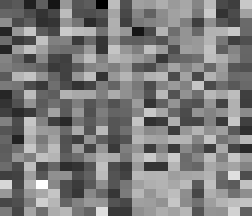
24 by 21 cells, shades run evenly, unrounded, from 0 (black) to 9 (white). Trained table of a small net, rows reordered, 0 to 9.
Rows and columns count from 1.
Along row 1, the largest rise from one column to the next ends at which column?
10
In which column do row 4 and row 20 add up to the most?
20
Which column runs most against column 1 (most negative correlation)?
7
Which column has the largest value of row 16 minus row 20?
21
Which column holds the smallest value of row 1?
9
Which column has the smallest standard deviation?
16
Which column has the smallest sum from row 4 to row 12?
1
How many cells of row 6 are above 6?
4
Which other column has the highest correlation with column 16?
14
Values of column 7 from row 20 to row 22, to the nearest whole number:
3 2 2
